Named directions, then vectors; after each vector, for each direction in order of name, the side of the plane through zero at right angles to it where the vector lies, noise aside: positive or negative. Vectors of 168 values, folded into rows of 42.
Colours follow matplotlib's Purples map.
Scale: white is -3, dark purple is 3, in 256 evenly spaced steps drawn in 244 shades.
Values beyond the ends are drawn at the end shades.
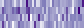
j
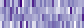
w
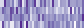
positive, positive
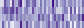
positive, positive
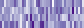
negative, negative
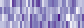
negative, positive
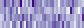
negative, positive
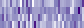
positive, negative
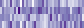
positive, negative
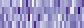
positive, negative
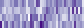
negative, negative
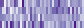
negative, negative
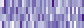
positive, positive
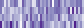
negative, negative
